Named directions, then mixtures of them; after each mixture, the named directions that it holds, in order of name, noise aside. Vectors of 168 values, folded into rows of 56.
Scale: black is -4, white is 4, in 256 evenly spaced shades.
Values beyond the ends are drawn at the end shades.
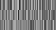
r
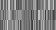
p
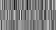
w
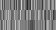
p, r, w.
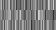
p, r, w.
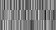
p, r, w.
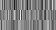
w.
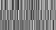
p, r.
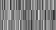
p, r, w.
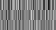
p, r, w.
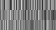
p, r, w.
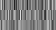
w.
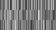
p, r.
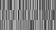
r.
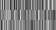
p, r, w.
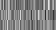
p, w.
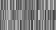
p.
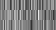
p, r, w.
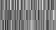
p, r, w.
